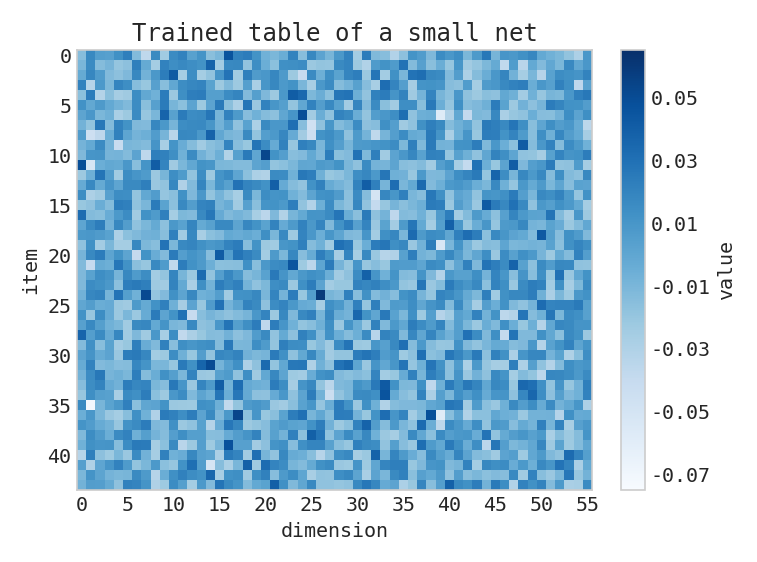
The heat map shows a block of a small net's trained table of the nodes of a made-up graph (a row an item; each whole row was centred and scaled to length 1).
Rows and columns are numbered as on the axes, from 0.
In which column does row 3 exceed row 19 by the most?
39
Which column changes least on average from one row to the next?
3
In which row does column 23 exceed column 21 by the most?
4
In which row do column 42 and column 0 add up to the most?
28
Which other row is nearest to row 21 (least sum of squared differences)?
15
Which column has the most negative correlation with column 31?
53
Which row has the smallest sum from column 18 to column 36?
16
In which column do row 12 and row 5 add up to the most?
45
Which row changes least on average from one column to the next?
38
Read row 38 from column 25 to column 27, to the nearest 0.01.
0.04 0.03 -0.02
